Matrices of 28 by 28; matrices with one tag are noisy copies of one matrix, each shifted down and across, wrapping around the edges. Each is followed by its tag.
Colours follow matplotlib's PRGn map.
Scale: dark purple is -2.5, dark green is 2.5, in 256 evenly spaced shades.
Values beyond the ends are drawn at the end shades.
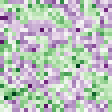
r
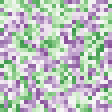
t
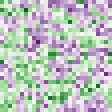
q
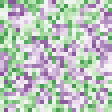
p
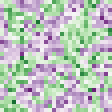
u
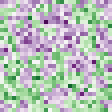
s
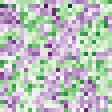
u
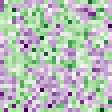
p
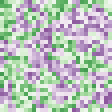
q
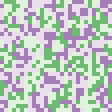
t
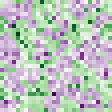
q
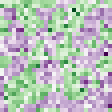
u
